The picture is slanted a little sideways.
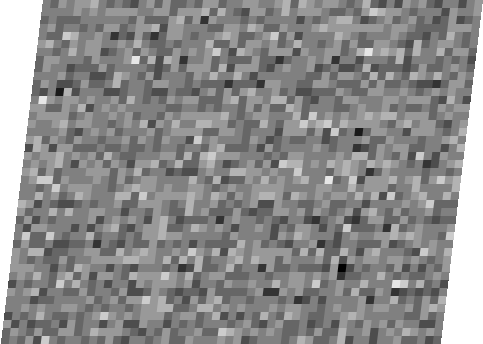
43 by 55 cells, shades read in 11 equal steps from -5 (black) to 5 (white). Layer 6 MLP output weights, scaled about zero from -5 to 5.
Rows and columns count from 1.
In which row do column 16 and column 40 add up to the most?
25
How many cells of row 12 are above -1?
31
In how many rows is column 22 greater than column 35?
17
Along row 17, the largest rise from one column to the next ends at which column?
39
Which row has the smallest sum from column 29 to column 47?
34
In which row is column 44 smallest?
22
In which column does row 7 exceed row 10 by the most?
42
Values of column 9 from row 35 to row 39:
-1 2 -1 0 1
